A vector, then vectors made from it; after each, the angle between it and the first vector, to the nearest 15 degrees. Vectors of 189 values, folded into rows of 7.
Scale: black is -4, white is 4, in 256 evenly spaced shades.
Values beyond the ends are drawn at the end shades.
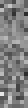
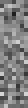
30 degrees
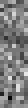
150 degrees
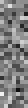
45 degrees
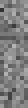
135 degrees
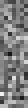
45 degrees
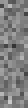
45 degrees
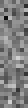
60 degrees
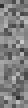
60 degrees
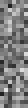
135 degrees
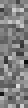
120 degrees
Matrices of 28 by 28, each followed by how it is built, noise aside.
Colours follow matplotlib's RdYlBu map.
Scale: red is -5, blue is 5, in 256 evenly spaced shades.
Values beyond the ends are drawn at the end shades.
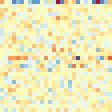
uneven rows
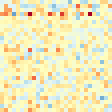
uneven rows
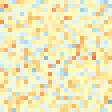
noise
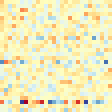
uneven rows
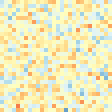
noise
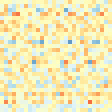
repeating columns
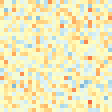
noise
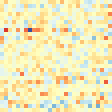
uneven rows
